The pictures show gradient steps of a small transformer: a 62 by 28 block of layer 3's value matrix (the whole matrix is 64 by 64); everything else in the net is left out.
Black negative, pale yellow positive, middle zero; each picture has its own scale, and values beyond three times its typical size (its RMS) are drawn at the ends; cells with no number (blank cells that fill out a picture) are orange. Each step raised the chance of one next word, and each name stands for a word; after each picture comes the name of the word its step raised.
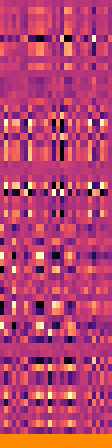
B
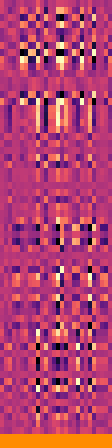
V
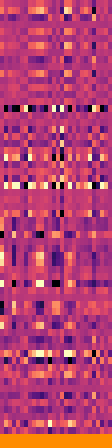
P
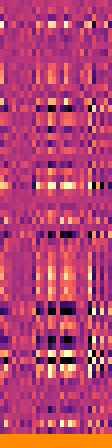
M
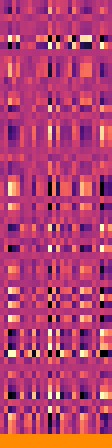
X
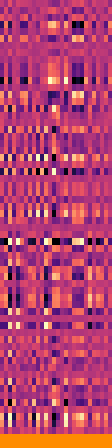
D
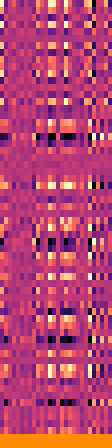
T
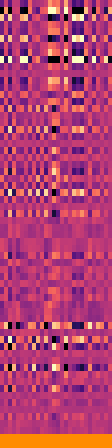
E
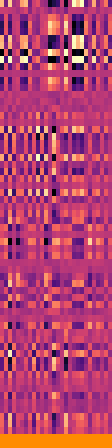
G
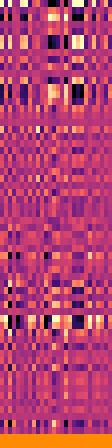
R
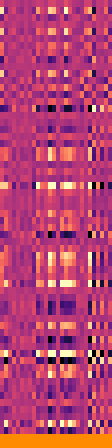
P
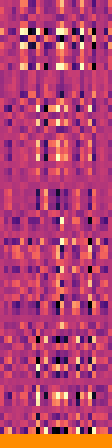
B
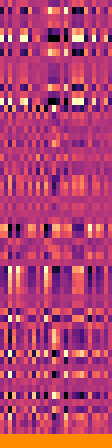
X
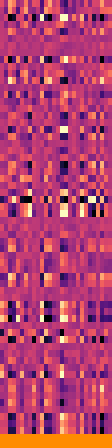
E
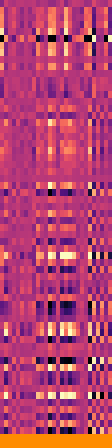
B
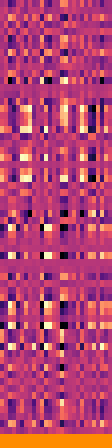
R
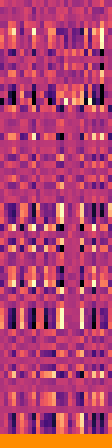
D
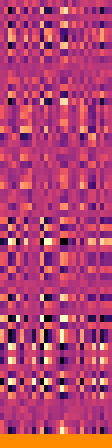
V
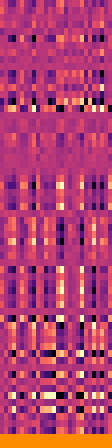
X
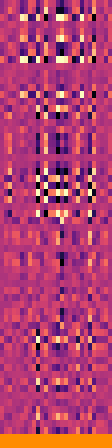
E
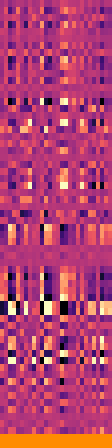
M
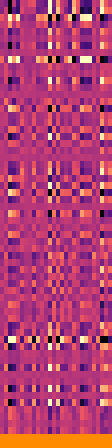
E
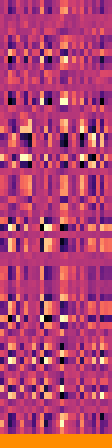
G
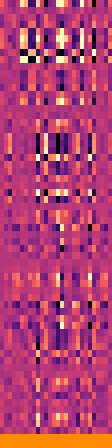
G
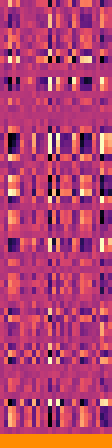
G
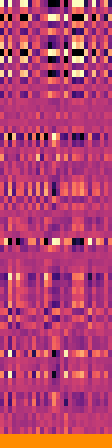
T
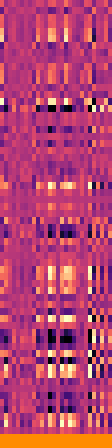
X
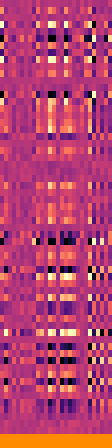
V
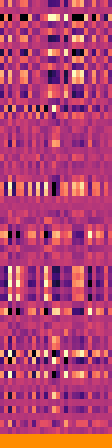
M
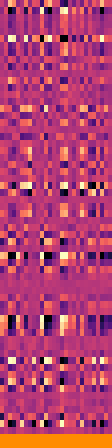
B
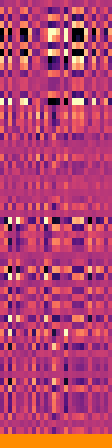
V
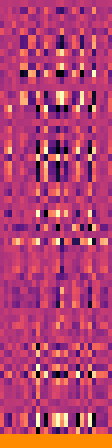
D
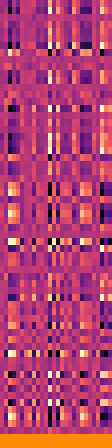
D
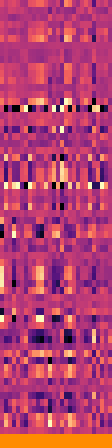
X
